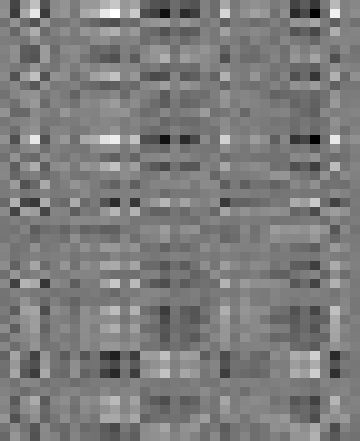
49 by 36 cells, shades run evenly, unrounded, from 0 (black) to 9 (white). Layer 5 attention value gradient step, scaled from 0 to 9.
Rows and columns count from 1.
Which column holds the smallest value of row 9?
32
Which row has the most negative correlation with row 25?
26
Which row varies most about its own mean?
2
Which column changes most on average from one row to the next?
12
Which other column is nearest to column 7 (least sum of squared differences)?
1
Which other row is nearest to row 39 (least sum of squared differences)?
28
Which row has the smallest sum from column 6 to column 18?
40
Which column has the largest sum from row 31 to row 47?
34
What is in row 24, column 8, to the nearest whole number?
3
